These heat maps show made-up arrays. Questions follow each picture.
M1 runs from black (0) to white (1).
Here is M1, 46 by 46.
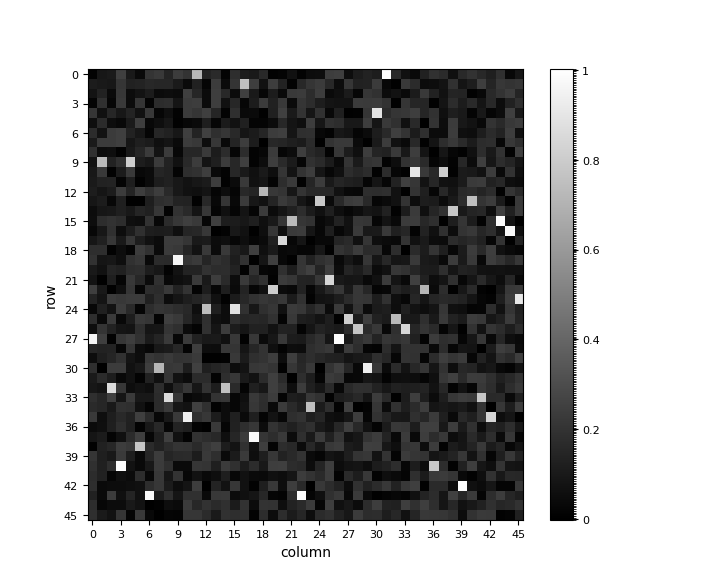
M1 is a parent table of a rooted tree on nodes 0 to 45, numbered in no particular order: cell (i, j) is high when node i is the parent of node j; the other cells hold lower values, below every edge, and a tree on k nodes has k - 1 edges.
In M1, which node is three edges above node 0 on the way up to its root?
21
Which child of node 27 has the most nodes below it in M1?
26
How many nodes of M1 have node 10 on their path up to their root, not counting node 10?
6
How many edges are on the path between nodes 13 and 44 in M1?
9
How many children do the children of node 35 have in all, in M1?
3
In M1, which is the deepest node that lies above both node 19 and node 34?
22
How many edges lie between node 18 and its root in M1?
3
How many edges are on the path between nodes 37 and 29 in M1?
8
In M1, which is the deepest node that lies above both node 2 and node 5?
32
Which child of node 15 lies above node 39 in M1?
43
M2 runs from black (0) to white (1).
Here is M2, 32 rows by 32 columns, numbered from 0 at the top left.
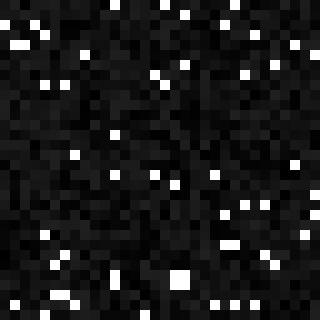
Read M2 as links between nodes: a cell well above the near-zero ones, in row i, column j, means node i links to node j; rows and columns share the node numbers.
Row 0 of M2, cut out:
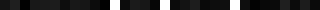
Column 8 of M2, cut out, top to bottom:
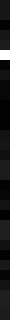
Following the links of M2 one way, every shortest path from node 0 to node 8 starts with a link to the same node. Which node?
node 16
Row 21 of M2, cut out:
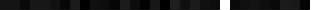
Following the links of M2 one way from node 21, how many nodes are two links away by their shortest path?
2
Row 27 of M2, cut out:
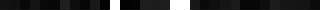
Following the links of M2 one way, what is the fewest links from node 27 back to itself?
7
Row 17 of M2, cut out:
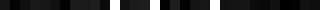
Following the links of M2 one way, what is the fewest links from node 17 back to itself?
6
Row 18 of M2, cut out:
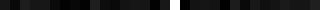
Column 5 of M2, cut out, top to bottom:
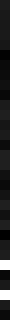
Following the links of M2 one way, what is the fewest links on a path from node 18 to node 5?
6
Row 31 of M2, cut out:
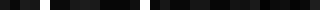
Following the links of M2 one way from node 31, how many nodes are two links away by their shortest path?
3
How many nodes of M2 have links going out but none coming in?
4
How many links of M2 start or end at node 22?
3
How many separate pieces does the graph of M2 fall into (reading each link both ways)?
4
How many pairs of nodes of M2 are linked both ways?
2
